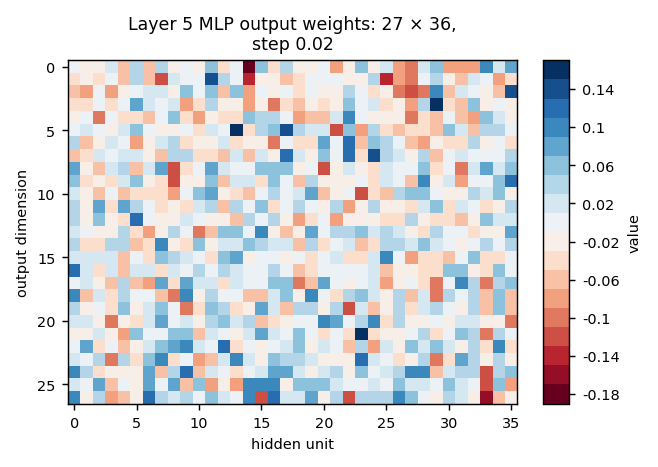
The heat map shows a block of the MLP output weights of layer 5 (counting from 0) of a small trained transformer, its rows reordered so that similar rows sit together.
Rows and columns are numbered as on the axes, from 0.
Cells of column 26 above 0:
10
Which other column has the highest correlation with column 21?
26
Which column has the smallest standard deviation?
1
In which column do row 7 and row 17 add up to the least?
29
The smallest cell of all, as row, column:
0, 14
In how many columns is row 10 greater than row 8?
13
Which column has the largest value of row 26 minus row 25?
11
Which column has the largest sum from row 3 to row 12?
22
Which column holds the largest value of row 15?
25
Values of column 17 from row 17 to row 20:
0.06 0.06 -0.06 -0.02
